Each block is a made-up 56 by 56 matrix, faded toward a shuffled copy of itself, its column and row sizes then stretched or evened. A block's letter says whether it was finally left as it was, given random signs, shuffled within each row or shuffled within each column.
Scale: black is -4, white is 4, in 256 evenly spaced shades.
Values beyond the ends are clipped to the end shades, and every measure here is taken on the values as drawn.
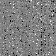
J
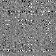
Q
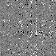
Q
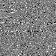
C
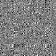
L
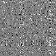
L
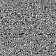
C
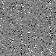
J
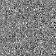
Q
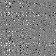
Q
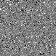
C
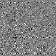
L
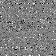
C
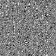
J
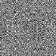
L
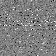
C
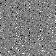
J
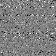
C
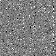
J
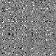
L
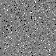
J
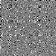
L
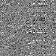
L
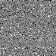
C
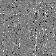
J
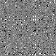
Q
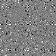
L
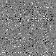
Q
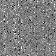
J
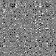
L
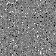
J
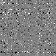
L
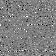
C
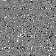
Q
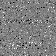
C
